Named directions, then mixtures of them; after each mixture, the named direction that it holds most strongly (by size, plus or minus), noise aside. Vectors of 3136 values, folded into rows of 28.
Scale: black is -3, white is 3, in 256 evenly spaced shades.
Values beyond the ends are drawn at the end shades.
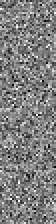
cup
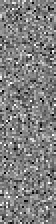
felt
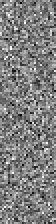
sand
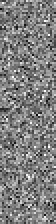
cup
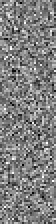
sand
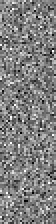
felt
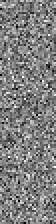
cup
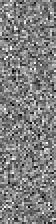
sand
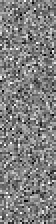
felt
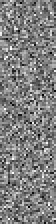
sand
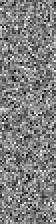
cup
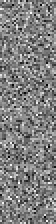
cup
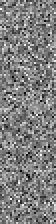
cup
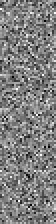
cup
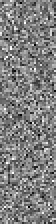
sand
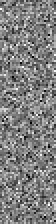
cup
